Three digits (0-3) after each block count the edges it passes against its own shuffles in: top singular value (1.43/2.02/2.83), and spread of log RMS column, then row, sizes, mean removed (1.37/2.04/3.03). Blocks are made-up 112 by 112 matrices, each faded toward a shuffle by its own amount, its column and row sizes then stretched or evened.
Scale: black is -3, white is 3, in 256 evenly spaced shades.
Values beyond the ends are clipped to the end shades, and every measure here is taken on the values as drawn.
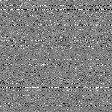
2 0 3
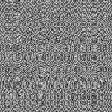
3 0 0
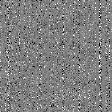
0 3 1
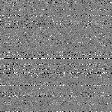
2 1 3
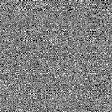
2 1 2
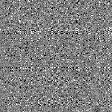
2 2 2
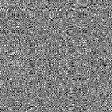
3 1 2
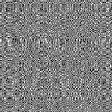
3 2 2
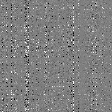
1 3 2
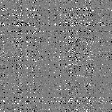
0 3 3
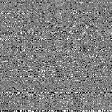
2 0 3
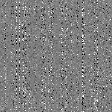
1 3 1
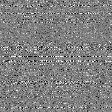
2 0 3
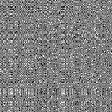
3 1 1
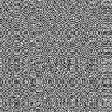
3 0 0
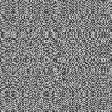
3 1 1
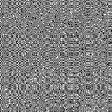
3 2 1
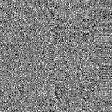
2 1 0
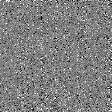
1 2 1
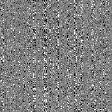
2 3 0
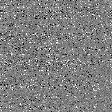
1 1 2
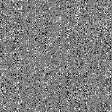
0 3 1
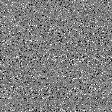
0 0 2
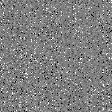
1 2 0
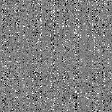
0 3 2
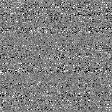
1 1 3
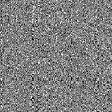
2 2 0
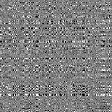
3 2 3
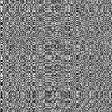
3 3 1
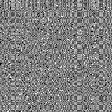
3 0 0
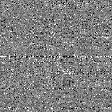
2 1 2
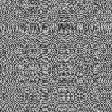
3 0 1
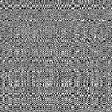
3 2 3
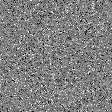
0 0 0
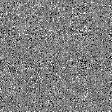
0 2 2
